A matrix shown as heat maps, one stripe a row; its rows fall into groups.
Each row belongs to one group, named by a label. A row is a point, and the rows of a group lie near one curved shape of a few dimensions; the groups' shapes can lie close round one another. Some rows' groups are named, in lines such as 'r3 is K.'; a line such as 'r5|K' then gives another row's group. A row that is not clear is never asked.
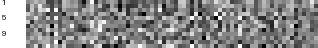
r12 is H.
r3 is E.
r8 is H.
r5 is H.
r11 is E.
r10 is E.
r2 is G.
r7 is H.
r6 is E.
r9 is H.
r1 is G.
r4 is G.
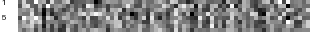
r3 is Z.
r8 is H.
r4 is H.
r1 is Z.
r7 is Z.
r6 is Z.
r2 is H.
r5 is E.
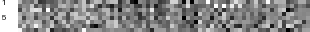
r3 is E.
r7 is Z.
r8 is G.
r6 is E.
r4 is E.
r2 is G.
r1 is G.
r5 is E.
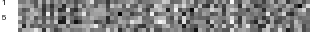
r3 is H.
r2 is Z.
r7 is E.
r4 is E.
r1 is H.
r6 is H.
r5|H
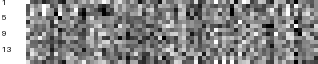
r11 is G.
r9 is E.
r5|G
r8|G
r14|H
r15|G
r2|Z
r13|Z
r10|G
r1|G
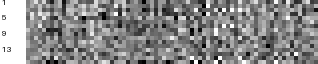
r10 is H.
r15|H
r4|E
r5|Z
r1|E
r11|E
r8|G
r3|G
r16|G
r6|G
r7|G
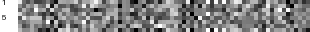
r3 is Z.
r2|E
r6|E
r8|G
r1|G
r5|E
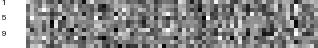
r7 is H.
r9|Z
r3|Z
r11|H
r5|E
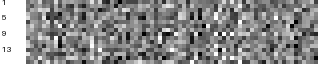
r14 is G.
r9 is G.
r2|H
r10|E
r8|Z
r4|G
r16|H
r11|E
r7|E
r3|Z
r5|G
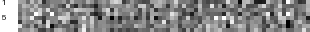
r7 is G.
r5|G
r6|H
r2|Z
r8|G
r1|Z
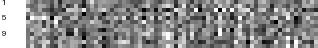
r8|Z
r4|Z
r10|Z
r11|Z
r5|E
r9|H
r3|G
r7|H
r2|H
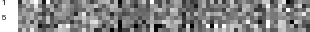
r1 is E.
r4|G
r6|E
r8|G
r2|E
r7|G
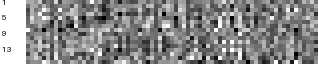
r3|Z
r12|E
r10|E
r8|G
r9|H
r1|G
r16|Z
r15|H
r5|Z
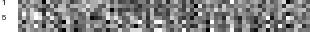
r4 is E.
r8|H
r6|H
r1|H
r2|E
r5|Z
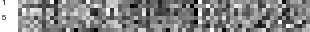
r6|E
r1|E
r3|E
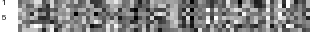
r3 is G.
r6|G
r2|Z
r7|Z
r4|Z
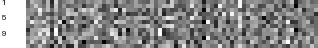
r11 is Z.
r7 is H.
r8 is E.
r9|E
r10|E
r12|H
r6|E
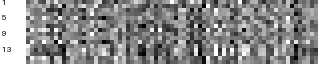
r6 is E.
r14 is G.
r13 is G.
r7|G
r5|Z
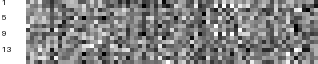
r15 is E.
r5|Z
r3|Z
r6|E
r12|E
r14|Z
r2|G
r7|G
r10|E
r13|Z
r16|Z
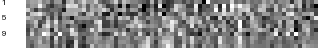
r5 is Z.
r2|G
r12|H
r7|H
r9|Z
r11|H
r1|E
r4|G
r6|H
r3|G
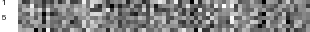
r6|H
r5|H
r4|H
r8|H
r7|E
